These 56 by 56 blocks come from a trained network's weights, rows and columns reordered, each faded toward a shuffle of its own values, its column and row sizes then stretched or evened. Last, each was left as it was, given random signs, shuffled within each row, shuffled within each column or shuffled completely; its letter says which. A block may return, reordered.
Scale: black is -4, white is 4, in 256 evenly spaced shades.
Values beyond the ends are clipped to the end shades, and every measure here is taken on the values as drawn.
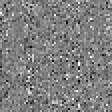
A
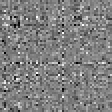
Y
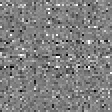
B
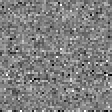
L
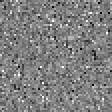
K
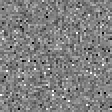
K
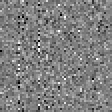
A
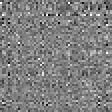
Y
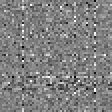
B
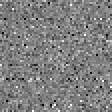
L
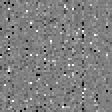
A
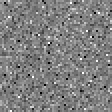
K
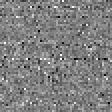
L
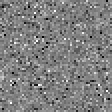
K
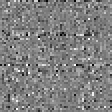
Y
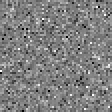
K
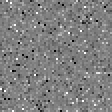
K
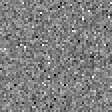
K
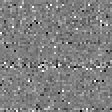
L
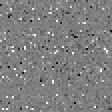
L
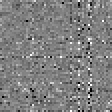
Y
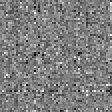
B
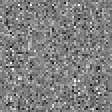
A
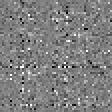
B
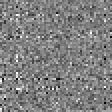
B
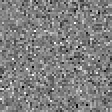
K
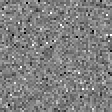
K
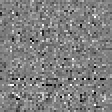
B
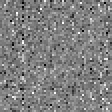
A
